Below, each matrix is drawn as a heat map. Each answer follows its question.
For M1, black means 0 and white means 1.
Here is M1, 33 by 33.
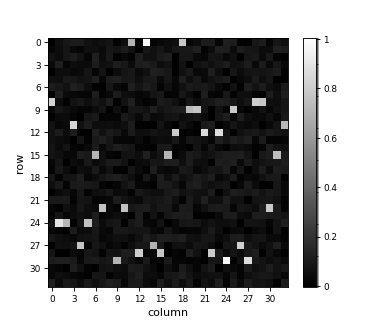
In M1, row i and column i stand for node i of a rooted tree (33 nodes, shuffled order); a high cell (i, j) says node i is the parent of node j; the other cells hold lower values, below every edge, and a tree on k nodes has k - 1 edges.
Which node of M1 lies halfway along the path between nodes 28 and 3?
0
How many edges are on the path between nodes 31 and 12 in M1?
3
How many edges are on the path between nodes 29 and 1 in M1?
2
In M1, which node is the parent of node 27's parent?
8
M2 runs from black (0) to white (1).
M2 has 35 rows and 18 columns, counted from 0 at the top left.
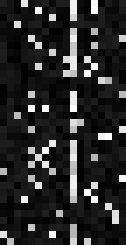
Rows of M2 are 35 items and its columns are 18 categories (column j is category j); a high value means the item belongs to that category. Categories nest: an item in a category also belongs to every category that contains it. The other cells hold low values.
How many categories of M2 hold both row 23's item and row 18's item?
2
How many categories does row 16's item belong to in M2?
1
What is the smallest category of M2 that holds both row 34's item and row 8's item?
12
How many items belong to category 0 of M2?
2
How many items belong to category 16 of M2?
2
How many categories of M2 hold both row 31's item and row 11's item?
0
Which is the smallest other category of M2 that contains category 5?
13
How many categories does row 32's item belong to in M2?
2
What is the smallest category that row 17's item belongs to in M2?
11
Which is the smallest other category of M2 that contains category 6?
4
